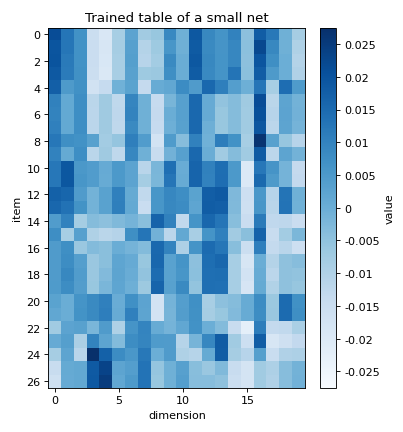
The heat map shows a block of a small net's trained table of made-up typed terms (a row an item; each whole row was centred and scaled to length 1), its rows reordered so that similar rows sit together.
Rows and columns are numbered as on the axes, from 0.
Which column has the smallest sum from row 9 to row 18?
15
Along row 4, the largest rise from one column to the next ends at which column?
18
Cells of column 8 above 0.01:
5
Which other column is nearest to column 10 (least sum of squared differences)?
2
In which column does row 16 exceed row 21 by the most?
8
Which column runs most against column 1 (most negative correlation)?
7
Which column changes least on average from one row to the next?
6
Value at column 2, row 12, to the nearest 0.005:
0.005
